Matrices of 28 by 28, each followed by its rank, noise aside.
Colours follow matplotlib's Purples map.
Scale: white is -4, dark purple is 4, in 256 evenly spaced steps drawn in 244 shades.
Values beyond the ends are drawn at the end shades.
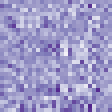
five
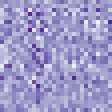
four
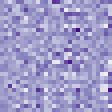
four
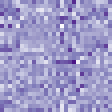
four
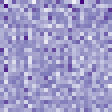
six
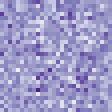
six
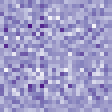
seven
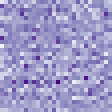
seven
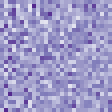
seven
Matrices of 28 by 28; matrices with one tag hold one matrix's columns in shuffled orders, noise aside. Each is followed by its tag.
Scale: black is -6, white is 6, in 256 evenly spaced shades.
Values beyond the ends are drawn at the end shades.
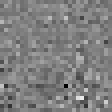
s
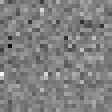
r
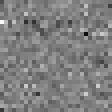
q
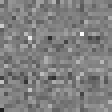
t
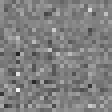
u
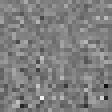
s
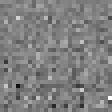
s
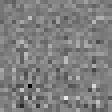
s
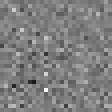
u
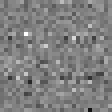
t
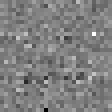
t
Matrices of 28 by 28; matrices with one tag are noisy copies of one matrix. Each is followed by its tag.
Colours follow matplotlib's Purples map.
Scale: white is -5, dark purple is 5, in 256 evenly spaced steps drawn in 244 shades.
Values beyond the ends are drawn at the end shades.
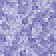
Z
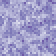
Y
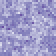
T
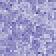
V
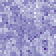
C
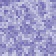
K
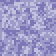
K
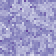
V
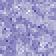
V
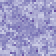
C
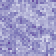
V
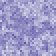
C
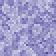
Z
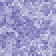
C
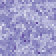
V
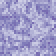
T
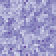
Y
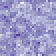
V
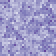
Y
